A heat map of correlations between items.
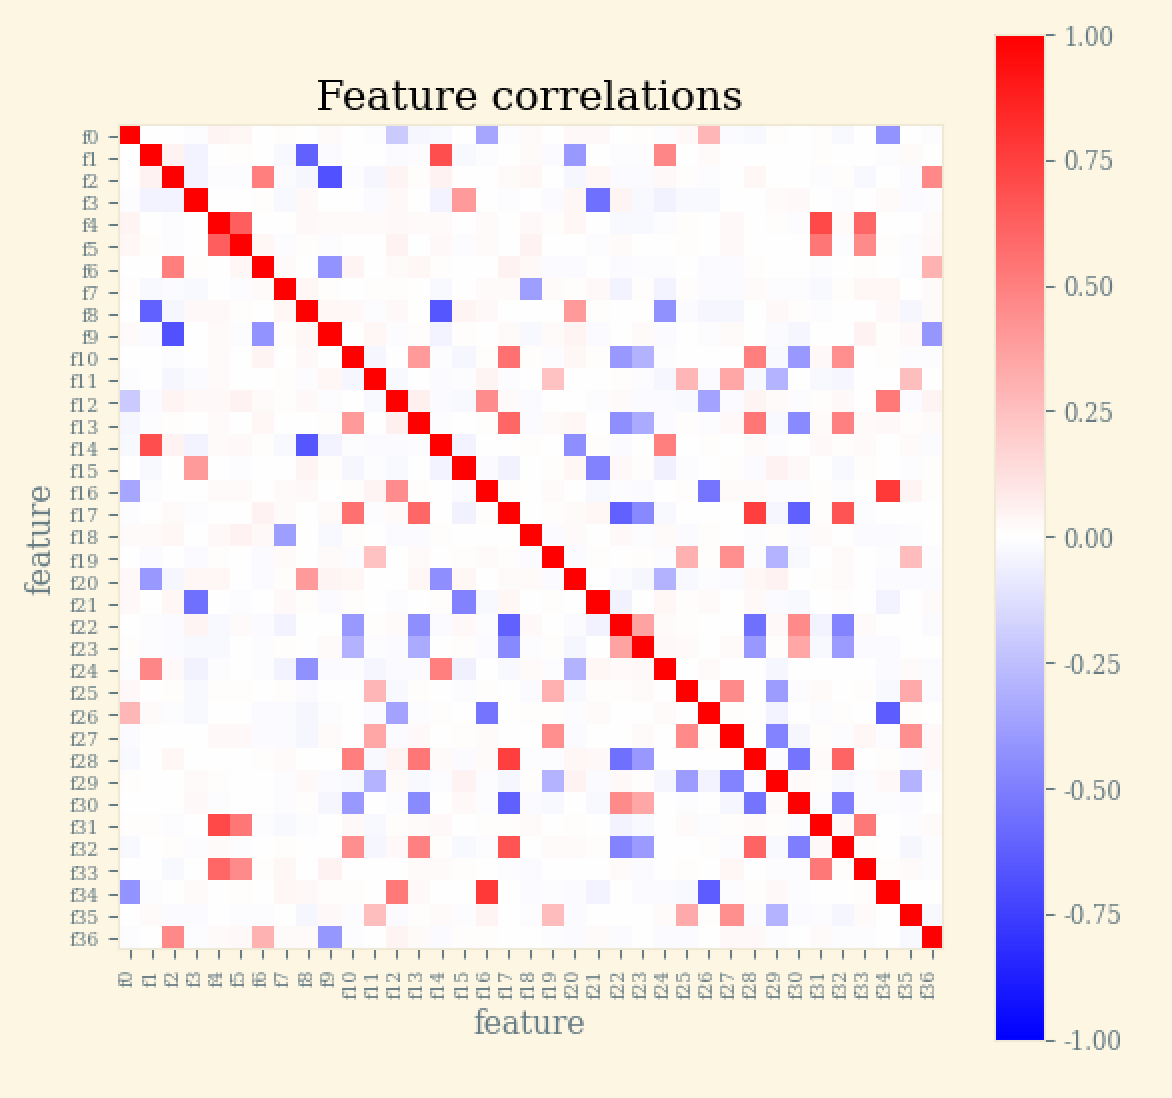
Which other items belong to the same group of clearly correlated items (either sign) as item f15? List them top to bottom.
f3, f21
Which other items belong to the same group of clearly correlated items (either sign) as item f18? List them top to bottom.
f7
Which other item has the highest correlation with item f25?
f27
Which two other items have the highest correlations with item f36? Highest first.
f2, f6
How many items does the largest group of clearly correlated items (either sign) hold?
8
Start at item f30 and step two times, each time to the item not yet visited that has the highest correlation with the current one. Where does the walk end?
f23
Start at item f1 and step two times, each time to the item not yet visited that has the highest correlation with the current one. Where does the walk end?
f24
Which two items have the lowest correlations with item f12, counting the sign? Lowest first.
f26, f0
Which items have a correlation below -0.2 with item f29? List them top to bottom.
f11, f19, f25, f27, f35
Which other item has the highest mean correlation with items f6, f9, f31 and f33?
f4
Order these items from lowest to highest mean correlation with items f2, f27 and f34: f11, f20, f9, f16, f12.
f9, f20, f11, f12, f16
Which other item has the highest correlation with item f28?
f17
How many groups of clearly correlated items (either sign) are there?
8
